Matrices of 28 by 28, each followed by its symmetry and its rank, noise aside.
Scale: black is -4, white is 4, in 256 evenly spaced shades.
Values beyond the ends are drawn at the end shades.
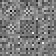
symmetric, rank four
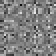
no symmetry, rank four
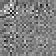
symmetric, rank three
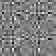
antisymmetric, rank four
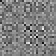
symmetric, rank three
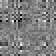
symmetric, rank two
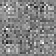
symmetric, rank four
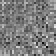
symmetric, rank four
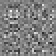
no symmetry, rank three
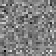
no symmetry, rank four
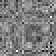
symmetric, rank four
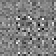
no symmetry, rank three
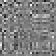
antisymmetric, rank two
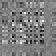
symmetric, rank two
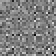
symmetric, rank three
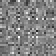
no symmetry, rank four
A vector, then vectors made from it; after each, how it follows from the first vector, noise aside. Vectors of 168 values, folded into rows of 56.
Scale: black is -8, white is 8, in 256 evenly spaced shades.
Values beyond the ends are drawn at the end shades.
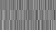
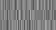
wrapped around.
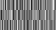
reversed, scaled up.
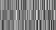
negated, scaled up.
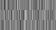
wrapped around.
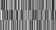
reversed, negated, scaled up.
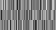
reversed, scaled up.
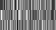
reversed, negated, scaled up.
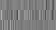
reversed, negated, partly zeroed.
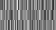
reversed, negated, scaled up.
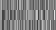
negated, scaled up.
